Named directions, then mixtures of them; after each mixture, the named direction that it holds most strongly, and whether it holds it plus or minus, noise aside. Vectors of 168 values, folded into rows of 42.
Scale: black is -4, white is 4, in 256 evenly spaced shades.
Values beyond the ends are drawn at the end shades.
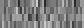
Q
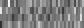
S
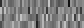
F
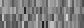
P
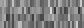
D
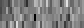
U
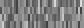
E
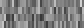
D, plus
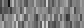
P, minus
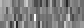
U, minus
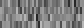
Q, plus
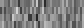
Q, plus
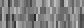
U, plus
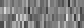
F, plus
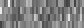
S, plus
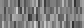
Q, plus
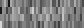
S, minus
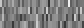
F, minus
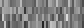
P, plus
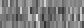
S, plus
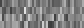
P, minus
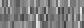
F, minus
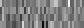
P, plus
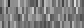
Q, minus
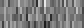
Q, minus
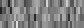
U, plus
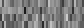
P, plus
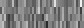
E, plus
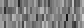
P, minus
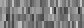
D, plus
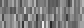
P, minus
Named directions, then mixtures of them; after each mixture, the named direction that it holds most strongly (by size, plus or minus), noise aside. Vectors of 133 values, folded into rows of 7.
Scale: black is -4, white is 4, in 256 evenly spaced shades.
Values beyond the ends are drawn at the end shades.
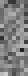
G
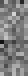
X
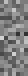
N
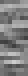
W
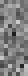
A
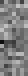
X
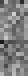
X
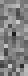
A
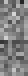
X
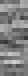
W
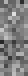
X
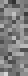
G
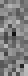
A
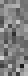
A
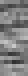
W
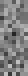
A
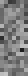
G
